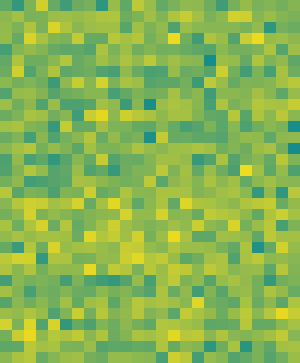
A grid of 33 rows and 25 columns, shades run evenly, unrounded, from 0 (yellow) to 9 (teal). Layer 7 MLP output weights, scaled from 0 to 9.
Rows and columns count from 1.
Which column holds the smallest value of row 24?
12
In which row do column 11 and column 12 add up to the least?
24
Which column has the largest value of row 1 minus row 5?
9
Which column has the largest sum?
18
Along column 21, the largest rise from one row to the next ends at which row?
17
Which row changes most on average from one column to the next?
4
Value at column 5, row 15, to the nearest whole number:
8
